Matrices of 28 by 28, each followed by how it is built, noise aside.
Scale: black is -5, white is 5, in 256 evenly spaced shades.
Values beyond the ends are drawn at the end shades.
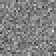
noise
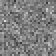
noise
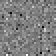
sparse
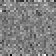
uneven rows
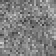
smooth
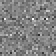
uneven rows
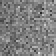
smooth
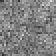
smooth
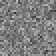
noise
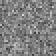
noise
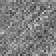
Hankel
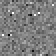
sparse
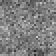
smooth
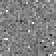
sparse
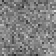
smooth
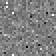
sparse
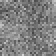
smooth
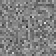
noise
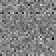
uneven rows
